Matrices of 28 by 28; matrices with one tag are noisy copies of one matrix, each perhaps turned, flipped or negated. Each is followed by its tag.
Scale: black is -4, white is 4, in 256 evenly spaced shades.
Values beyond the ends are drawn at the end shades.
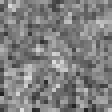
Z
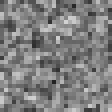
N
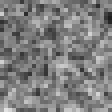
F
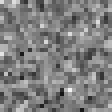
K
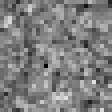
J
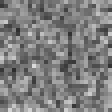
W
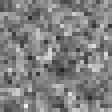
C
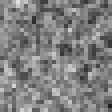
F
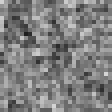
Z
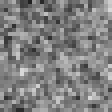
F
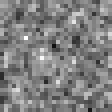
C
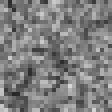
Z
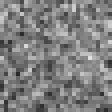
F
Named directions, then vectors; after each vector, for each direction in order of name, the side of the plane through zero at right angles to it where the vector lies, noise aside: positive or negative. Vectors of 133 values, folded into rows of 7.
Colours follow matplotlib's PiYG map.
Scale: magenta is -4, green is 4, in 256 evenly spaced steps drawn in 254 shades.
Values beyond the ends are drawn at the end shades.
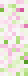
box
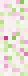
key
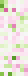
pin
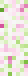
positive, negative, positive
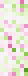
positive, negative, negative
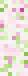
positive, negative, positive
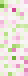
negative, negative, positive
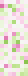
positive, positive, negative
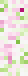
positive, negative, positive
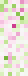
positive, negative, positive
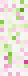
negative, positive, negative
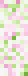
positive, positive, negative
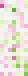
positive, positive, negative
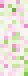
positive, positive, negative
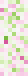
negative, negative, negative
